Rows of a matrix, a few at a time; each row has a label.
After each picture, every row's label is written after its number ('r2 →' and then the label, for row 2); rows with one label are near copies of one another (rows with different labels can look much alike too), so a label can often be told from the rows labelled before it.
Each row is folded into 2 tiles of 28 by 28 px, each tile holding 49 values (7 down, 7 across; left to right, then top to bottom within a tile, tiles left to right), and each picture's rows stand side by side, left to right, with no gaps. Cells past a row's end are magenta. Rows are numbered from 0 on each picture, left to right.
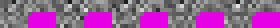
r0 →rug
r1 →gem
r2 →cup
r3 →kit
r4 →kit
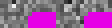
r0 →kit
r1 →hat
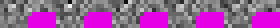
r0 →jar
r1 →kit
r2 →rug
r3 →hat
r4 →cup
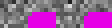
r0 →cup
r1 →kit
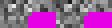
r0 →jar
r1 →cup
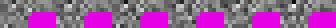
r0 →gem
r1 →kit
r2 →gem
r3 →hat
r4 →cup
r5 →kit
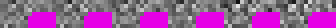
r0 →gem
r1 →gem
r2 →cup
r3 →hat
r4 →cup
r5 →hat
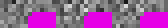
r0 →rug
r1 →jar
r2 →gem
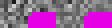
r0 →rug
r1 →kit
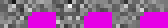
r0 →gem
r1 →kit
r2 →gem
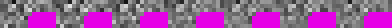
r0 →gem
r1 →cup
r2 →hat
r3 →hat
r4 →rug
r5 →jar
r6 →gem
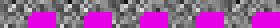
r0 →gem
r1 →gem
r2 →cup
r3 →gem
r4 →rug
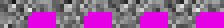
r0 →gem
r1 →hat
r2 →cup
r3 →cup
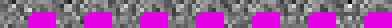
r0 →gem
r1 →hat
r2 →jar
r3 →jar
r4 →cup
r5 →jar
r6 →kit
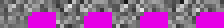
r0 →jar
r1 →cup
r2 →gem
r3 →rug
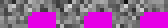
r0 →jar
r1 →cup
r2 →gem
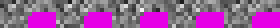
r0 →cup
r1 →cup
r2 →jar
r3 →gem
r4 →cup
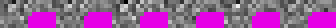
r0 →hat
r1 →kit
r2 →hat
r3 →rug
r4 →kit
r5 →cup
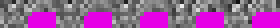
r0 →cup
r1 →kit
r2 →kit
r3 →jar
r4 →hat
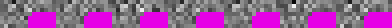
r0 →gem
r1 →rug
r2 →jar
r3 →rug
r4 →hat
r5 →kit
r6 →gem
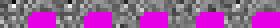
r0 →kit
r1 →kit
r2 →gem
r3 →jar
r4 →kit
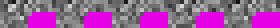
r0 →hat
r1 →rug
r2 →rug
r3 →cup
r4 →hat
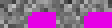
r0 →cup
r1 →hat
